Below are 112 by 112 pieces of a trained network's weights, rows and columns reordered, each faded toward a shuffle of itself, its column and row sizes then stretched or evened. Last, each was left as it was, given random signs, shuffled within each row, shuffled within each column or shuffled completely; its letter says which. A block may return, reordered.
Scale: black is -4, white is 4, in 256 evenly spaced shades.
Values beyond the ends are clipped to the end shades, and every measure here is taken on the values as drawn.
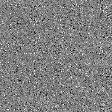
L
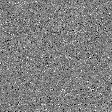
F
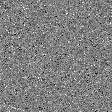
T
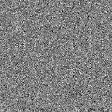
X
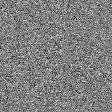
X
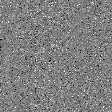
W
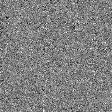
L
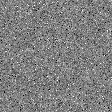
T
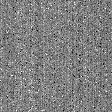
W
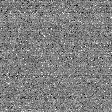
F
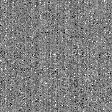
X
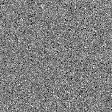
W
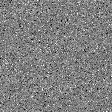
T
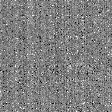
X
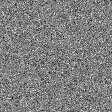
T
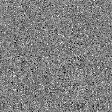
X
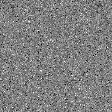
W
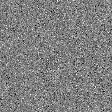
W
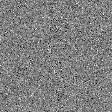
W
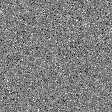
T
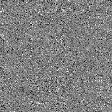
X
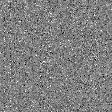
W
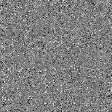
L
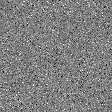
T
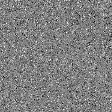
W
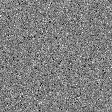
T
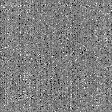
X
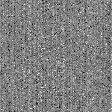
W
